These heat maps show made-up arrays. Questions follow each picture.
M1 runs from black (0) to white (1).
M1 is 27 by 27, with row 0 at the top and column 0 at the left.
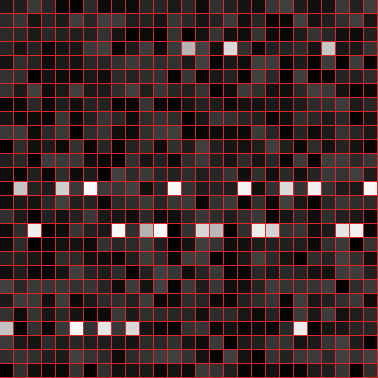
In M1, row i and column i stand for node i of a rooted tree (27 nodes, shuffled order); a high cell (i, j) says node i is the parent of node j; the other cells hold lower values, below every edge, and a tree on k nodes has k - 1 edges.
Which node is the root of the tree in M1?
3
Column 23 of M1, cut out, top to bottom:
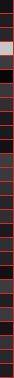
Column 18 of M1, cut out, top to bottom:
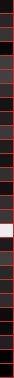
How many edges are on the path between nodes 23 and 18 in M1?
3
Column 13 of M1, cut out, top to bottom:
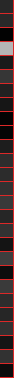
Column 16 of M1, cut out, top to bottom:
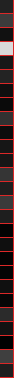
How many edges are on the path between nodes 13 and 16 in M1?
2
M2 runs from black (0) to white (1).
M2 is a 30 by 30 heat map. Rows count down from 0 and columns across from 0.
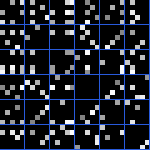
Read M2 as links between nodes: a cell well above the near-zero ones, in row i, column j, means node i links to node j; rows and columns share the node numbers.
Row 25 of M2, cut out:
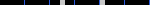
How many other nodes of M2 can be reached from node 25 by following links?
6
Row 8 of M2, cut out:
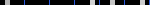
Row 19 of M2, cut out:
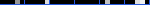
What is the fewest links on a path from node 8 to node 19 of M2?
2
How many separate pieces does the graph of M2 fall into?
3
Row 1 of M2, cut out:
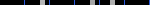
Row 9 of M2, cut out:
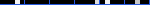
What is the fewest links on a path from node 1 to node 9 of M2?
4
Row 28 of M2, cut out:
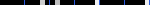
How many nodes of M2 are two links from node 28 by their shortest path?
8
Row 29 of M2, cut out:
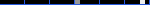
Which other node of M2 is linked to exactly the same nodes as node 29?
node 11
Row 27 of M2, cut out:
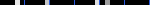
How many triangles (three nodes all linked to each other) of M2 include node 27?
6
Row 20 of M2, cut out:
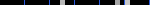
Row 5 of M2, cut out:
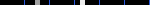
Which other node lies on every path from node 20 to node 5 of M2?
node 23
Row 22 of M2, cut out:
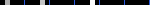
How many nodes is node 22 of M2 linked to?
3
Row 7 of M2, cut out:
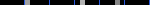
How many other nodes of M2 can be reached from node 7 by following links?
6
